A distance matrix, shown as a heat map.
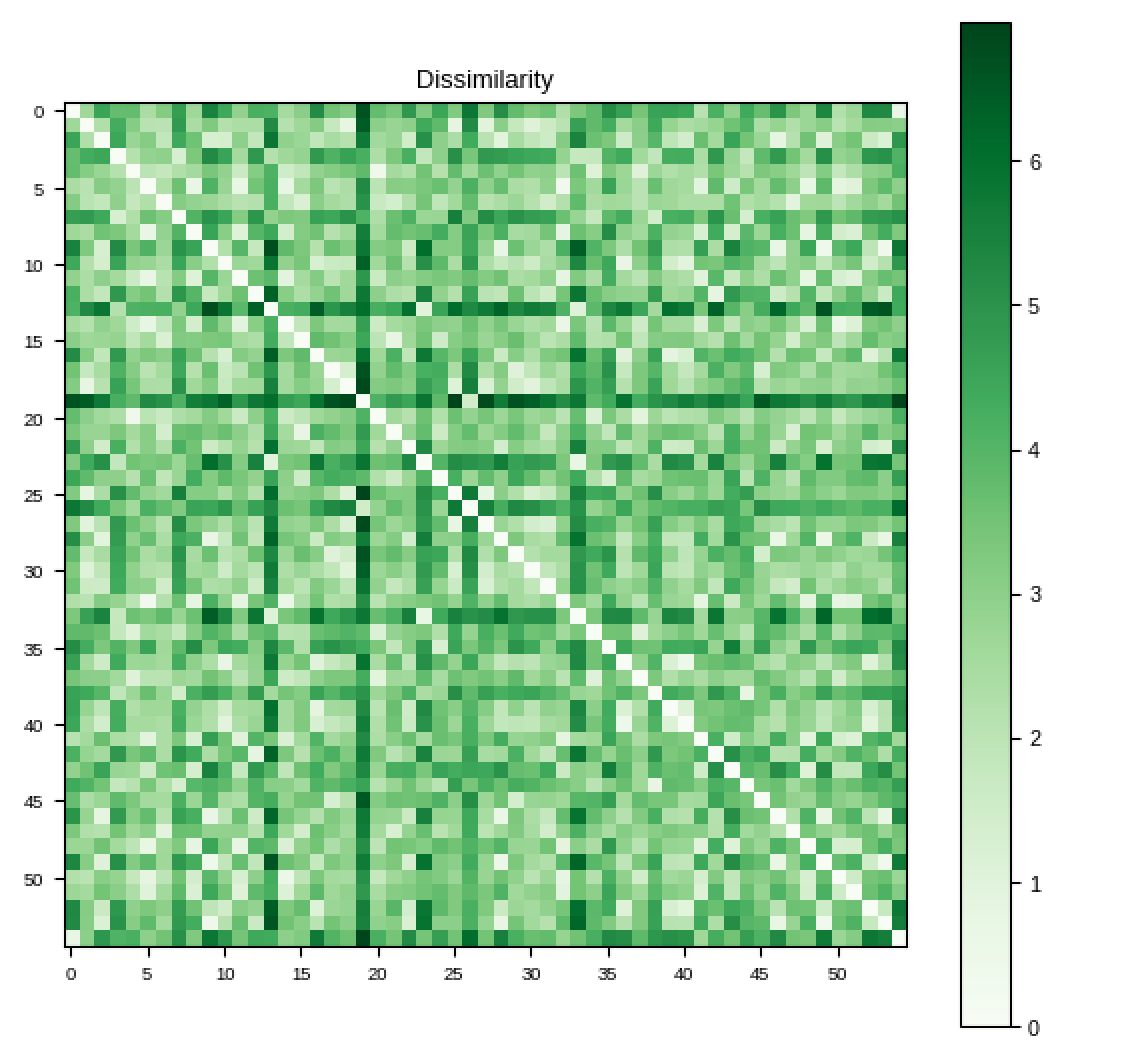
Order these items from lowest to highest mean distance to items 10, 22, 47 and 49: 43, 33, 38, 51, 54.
51, 38, 43, 54, 33
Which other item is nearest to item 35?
24
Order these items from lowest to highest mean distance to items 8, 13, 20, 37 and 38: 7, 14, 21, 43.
14, 7, 43, 21
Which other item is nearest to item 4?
20
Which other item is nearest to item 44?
38
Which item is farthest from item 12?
13
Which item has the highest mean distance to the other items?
19
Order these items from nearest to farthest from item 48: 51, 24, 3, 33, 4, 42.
51, 4, 3, 33, 24, 42
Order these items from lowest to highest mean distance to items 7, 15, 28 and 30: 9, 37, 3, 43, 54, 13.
37, 9, 3, 43, 54, 13
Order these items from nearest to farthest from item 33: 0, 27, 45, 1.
0, 45, 1, 27
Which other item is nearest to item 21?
15
